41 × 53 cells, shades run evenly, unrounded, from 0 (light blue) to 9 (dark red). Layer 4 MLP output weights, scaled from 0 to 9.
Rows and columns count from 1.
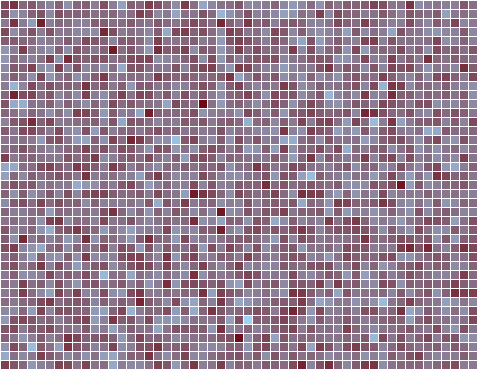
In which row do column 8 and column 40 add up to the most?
39
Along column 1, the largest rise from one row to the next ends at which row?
41
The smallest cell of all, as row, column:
36, 28
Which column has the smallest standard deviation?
47
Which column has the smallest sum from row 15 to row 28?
20
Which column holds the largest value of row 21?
45
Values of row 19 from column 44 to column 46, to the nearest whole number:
4 6 4
